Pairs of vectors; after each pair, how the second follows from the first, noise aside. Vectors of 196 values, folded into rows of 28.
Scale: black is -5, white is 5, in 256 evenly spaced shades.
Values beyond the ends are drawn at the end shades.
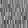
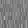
shrunk.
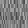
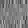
negated, partly zeroed.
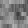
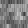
negated.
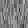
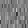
wrapped around, negated, partly zeroed.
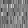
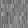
shrunk.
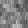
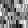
negated, scaled up.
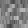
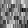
negated, scaled up.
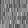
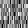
wrapped around, negated, scaled up.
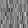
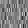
sign-scrambled.
